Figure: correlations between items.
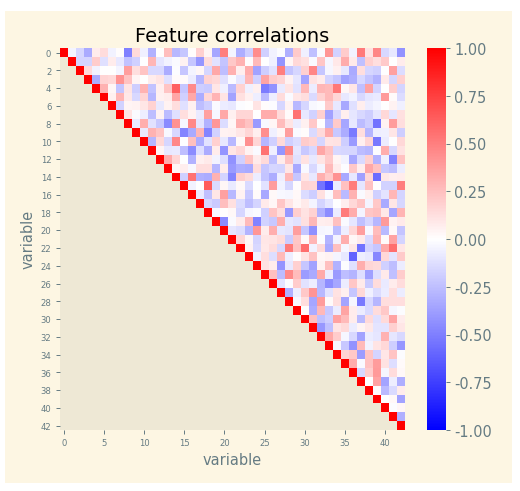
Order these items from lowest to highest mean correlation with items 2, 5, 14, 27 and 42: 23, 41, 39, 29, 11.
39, 11, 29, 41, 23
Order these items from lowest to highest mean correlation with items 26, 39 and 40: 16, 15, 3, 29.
16, 3, 15, 29
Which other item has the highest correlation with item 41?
22
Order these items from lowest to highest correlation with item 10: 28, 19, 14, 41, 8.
28, 41, 19, 8, 14
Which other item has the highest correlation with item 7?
29
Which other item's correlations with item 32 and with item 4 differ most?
25
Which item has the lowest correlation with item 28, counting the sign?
37
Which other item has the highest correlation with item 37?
0
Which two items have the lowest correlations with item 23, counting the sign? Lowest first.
36, 39
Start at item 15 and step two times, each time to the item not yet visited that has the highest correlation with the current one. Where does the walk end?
35
